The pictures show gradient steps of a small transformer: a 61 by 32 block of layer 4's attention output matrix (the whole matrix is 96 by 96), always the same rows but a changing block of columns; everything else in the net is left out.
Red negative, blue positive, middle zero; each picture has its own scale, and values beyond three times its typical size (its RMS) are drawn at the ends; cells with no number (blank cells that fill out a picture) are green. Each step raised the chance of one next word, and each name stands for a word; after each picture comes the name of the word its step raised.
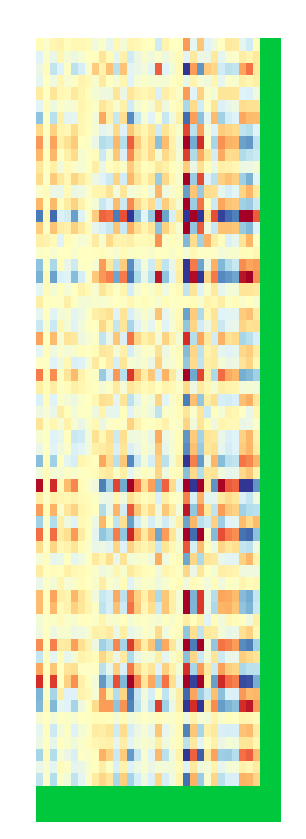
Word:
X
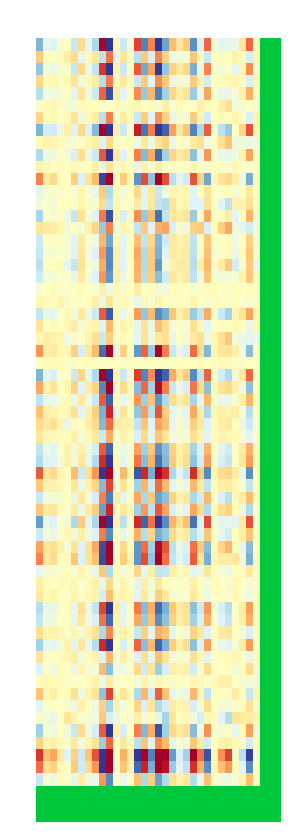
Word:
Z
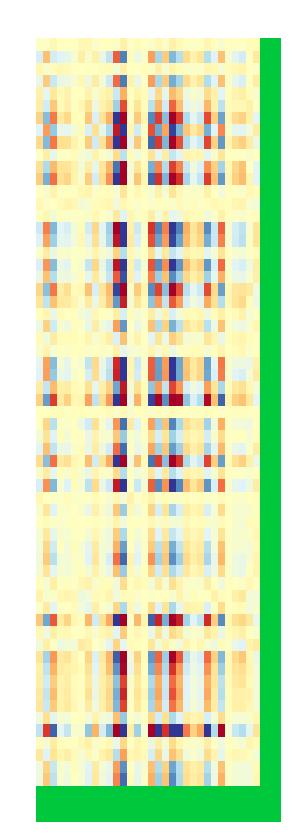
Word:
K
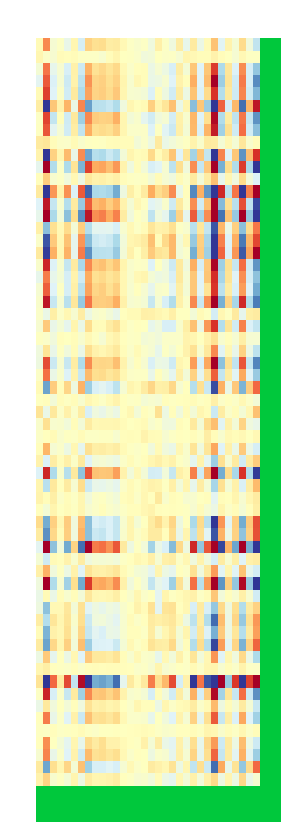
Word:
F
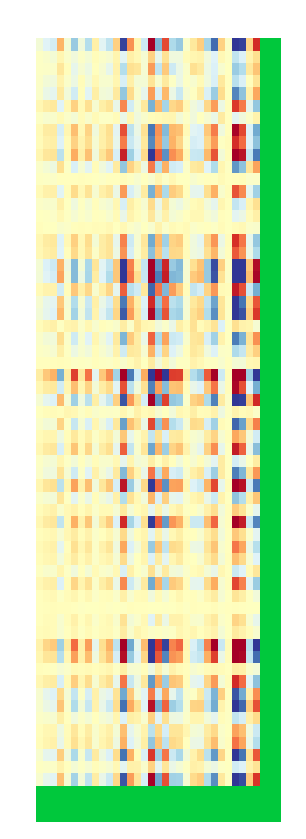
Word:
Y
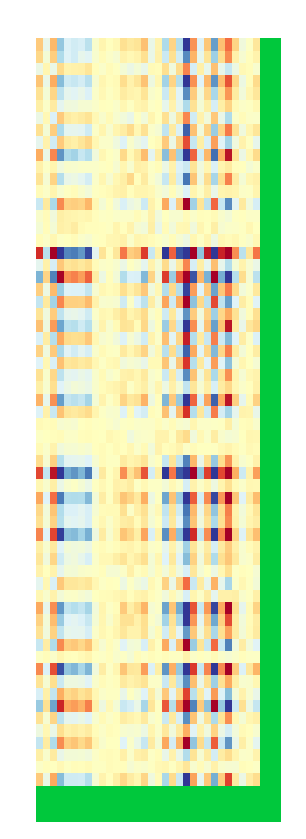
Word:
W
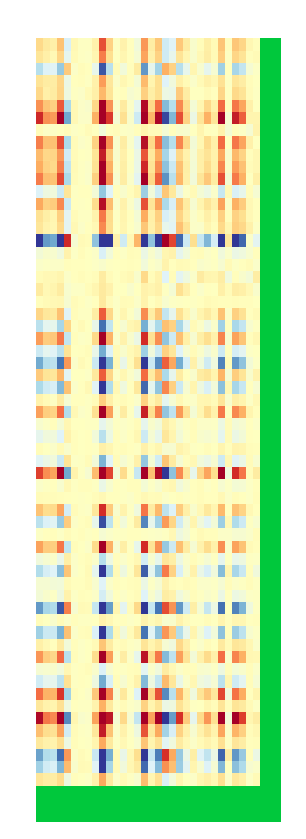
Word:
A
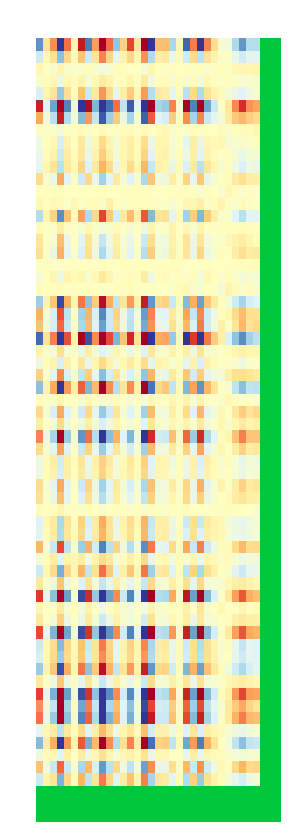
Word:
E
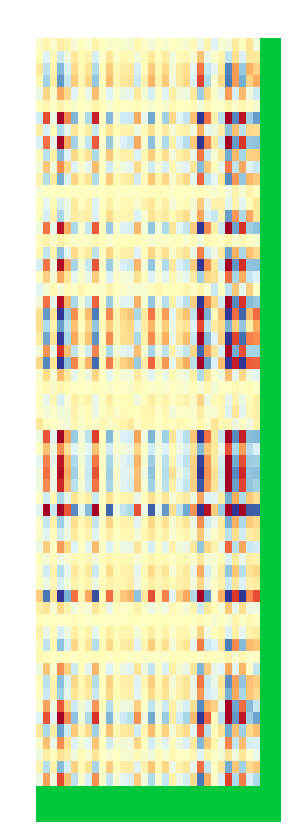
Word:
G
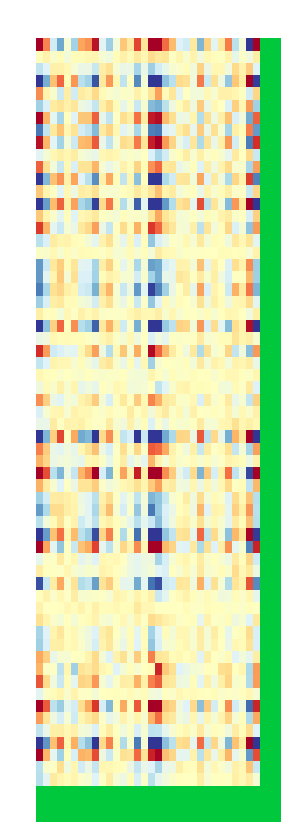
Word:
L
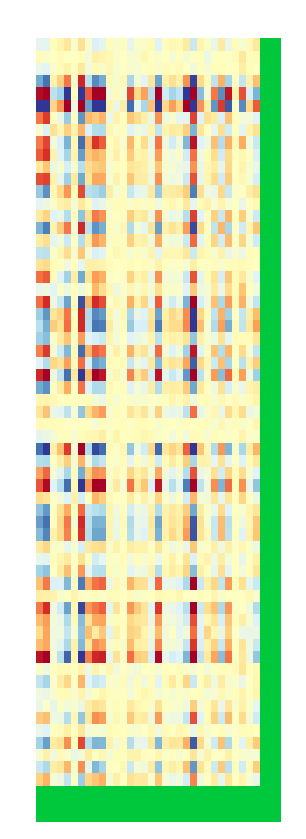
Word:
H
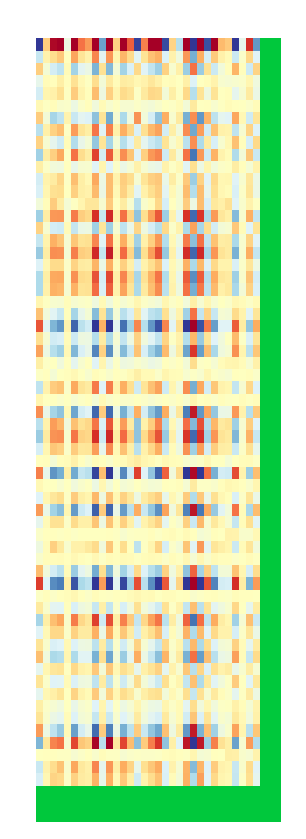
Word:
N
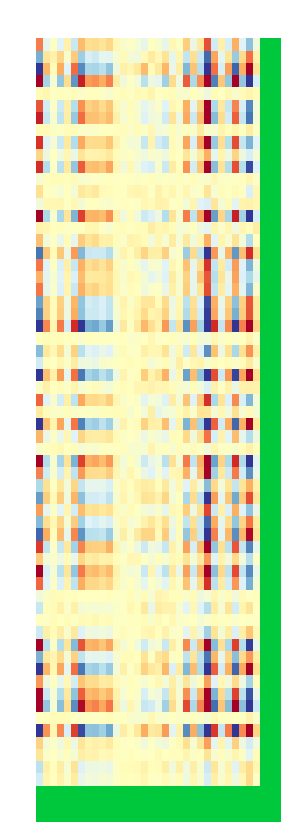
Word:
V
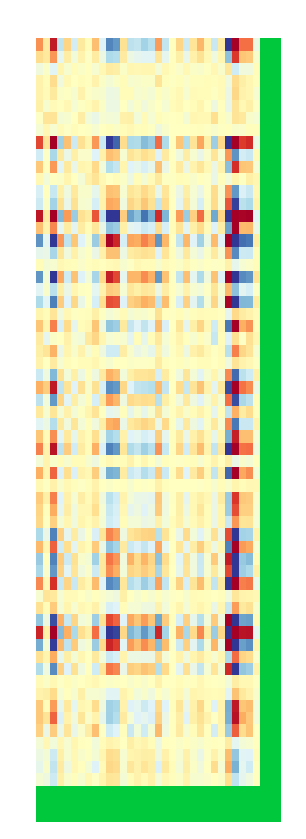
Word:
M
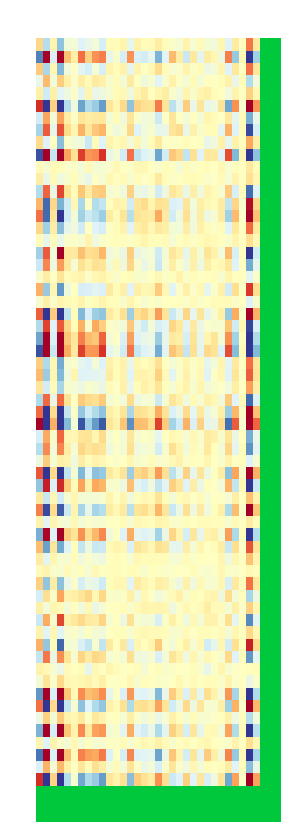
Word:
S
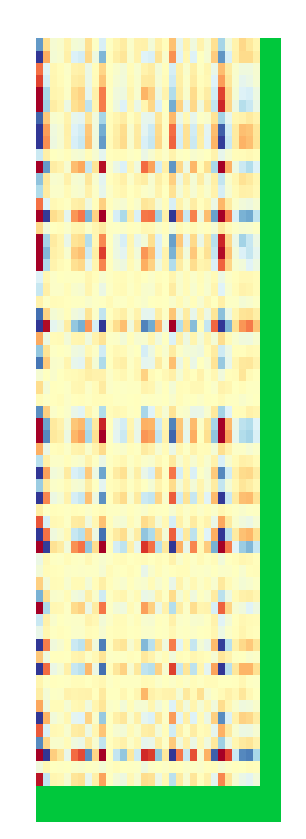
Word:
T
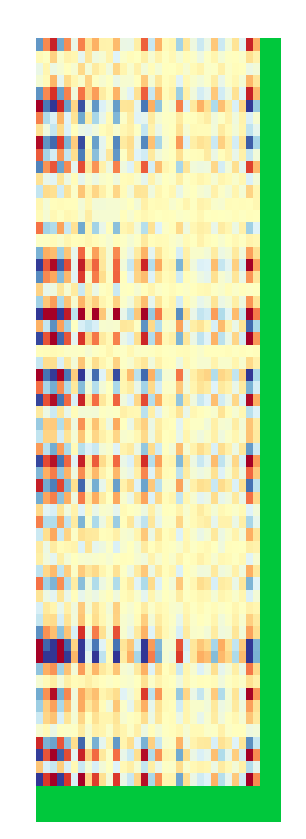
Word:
Y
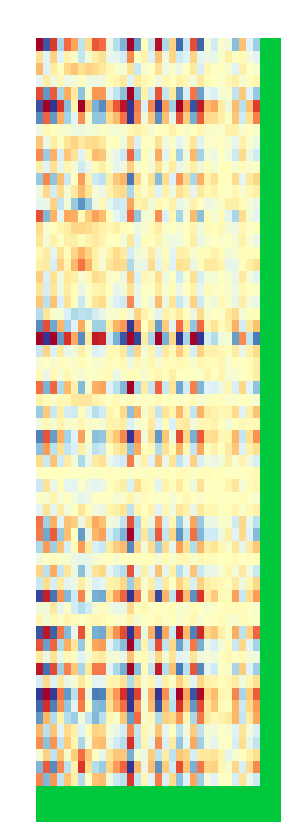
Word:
E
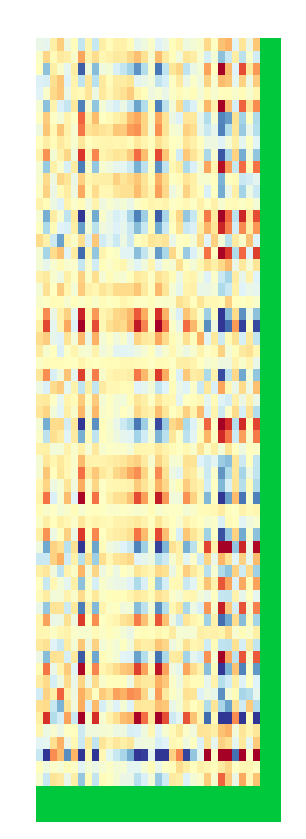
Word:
T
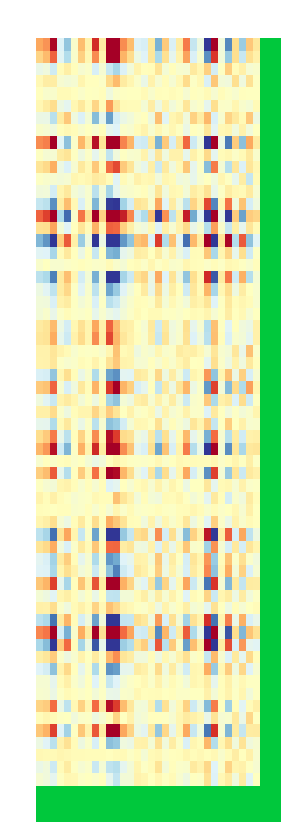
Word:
M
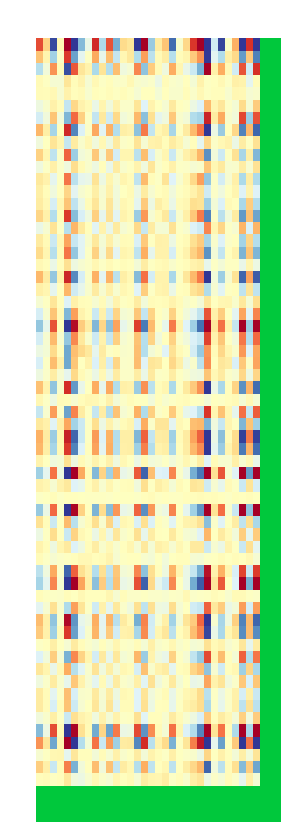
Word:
N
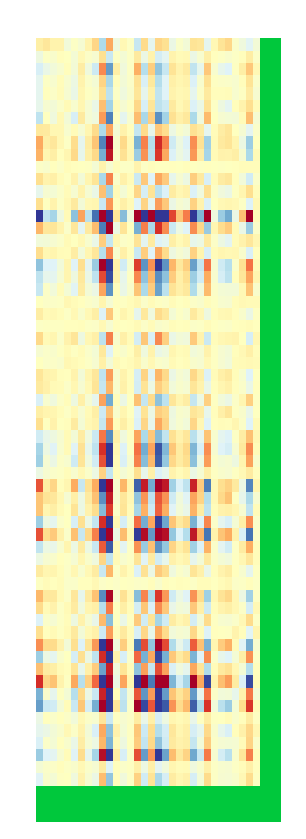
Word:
X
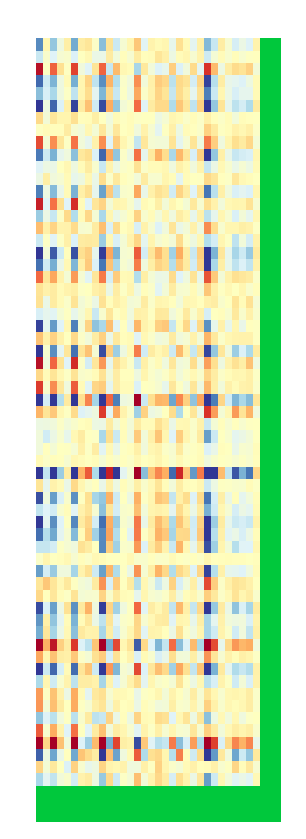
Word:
W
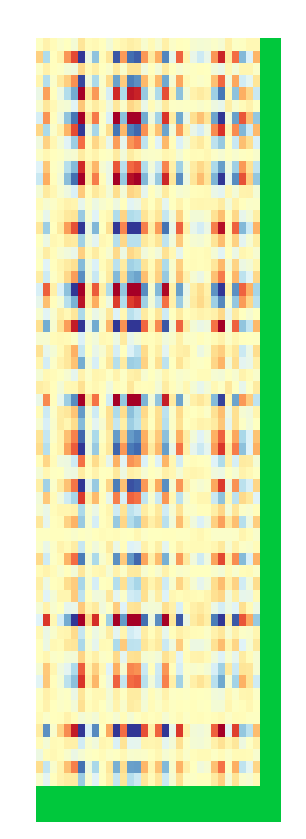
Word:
K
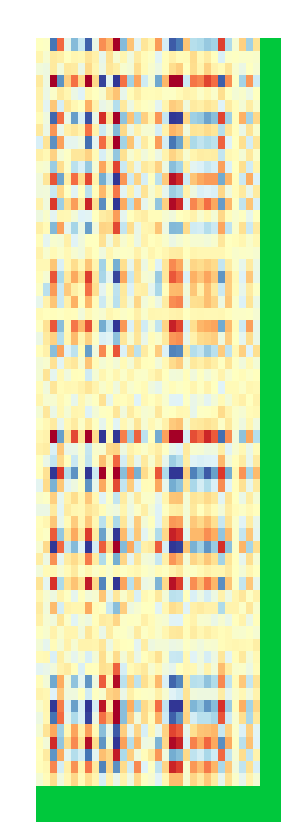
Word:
L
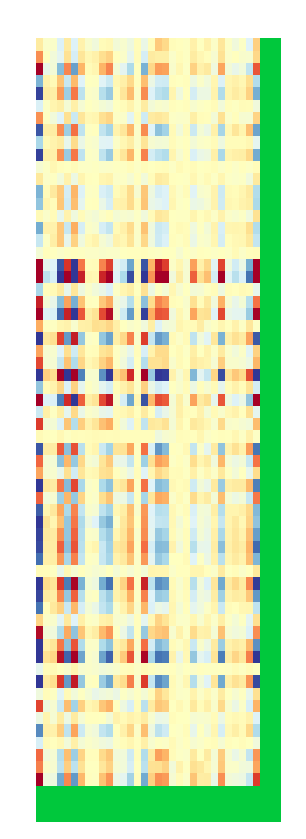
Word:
Y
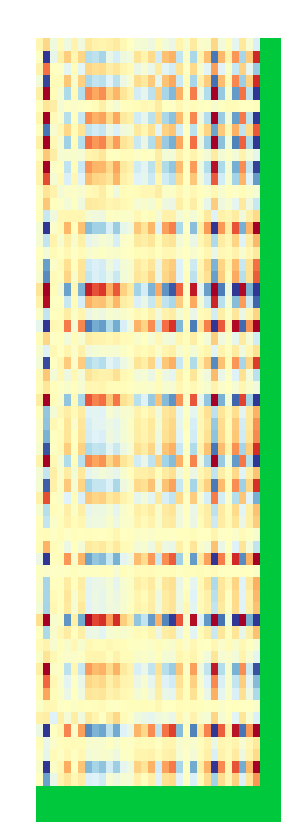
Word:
K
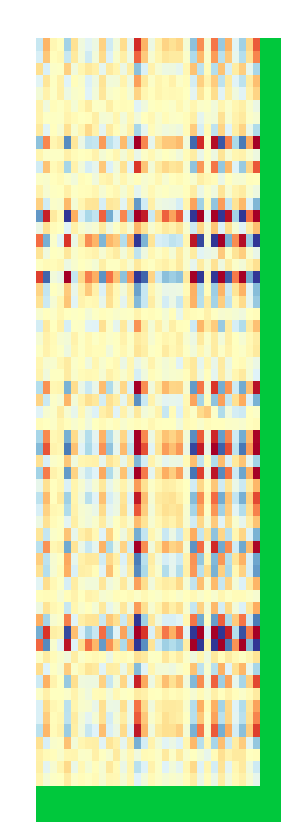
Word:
M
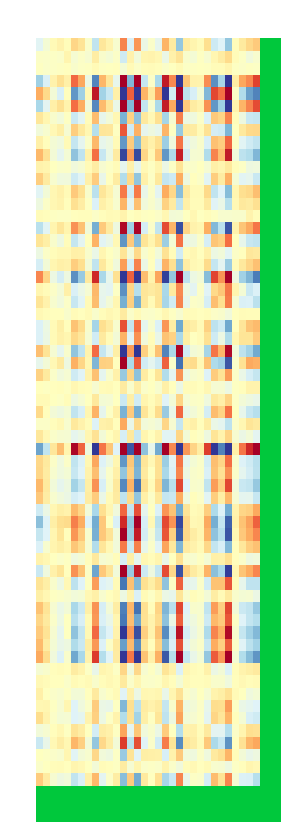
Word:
H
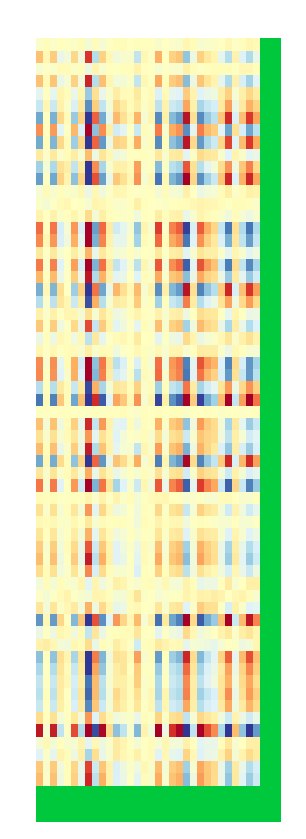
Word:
K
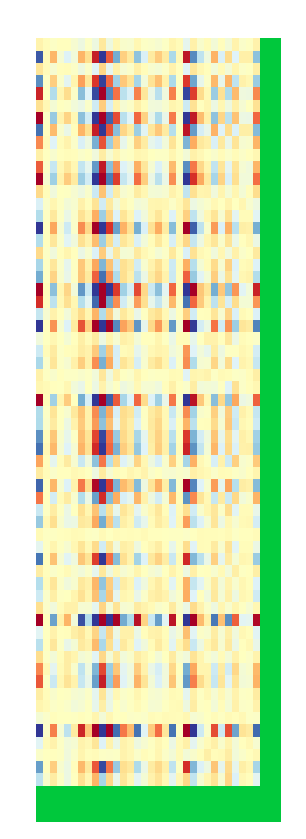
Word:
K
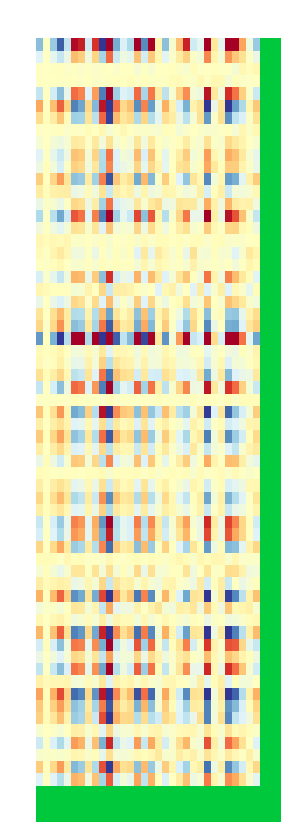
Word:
E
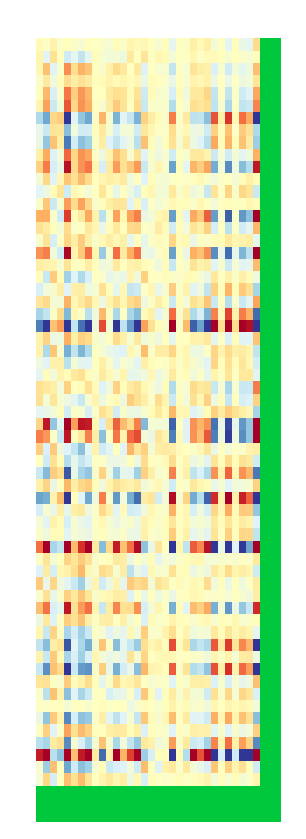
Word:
T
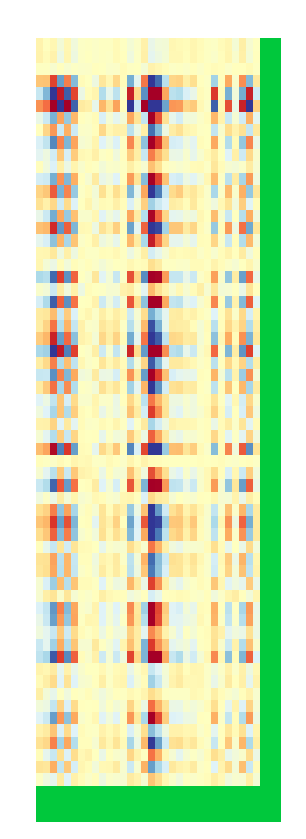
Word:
H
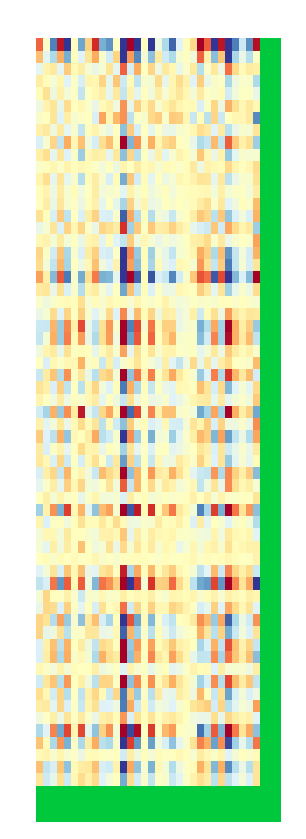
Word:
N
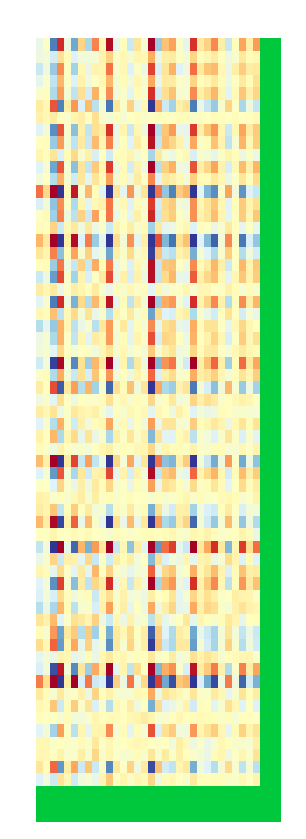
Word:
F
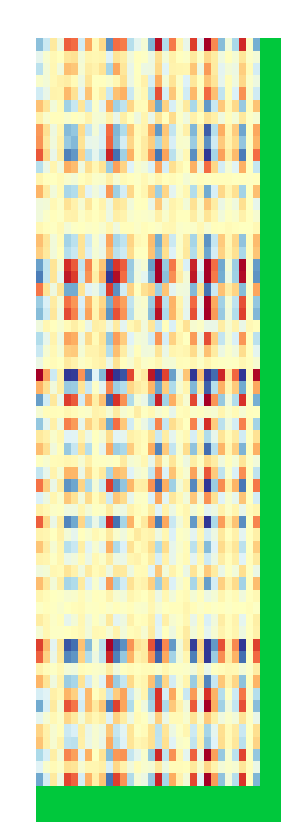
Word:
Y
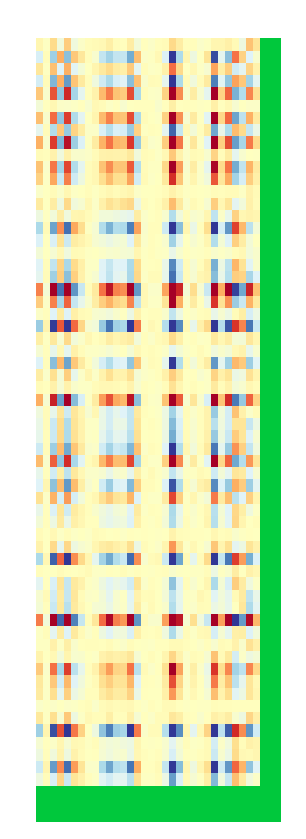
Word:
K
